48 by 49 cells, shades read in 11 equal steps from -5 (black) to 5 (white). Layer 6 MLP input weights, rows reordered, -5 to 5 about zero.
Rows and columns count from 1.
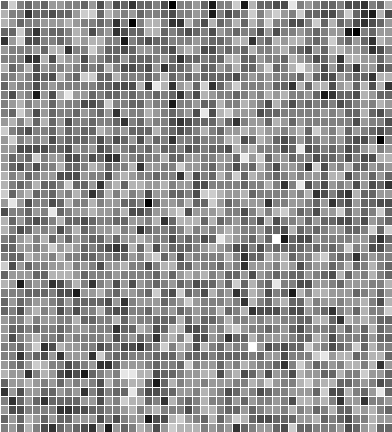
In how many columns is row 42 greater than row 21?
25
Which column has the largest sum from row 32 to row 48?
47
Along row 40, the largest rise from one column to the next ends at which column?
13
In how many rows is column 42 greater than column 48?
20
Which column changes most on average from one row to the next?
30
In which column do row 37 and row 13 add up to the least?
15
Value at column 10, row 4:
2
